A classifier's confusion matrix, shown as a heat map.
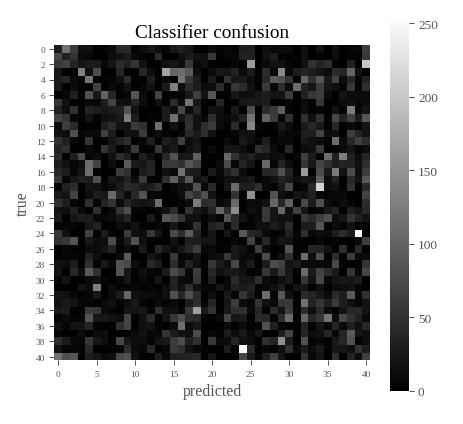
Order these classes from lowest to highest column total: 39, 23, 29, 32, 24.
39, 24, 23, 29, 32
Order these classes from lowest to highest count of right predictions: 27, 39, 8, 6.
8, 39, 27, 6
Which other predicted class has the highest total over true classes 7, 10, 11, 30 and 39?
24
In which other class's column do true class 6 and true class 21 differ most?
23
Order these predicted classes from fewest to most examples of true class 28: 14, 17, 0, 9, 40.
14, 0, 17, 40, 9
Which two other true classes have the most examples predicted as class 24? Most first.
39, 40
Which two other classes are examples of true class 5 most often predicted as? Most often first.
15, 31
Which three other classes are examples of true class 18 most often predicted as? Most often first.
34, 23, 30
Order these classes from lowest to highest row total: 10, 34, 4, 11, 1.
1, 11, 10, 34, 4
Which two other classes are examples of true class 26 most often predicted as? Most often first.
30, 18
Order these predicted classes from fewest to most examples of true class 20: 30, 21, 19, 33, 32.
21, 33, 19, 32, 30
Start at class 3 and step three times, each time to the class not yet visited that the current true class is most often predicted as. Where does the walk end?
38
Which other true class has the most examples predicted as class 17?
7
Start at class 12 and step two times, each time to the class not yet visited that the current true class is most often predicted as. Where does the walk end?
16
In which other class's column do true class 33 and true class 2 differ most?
40
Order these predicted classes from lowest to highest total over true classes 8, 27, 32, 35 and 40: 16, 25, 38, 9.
25, 16, 38, 9
